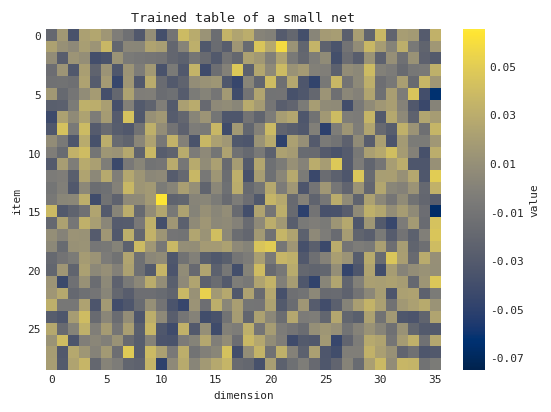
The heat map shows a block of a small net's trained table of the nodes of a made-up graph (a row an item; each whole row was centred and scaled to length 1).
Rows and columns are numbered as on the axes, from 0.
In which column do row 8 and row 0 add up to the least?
23
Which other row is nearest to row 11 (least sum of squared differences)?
6
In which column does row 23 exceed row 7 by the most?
0
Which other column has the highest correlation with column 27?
9
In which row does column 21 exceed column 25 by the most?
1
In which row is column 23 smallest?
15
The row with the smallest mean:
2
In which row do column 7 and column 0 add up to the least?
8
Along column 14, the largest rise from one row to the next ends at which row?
22
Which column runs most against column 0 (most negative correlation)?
26
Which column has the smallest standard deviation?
3
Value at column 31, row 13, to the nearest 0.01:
0
